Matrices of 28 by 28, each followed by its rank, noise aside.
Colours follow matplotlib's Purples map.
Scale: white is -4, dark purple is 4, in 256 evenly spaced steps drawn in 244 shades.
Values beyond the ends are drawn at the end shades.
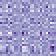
three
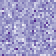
eight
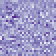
eight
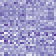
four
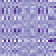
two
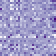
four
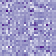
four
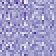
four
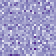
six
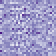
six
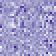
six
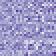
six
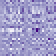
three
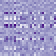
two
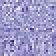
eight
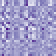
two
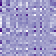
two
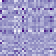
three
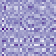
three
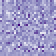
six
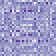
three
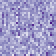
eight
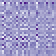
two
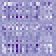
two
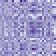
three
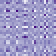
two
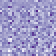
four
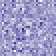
six
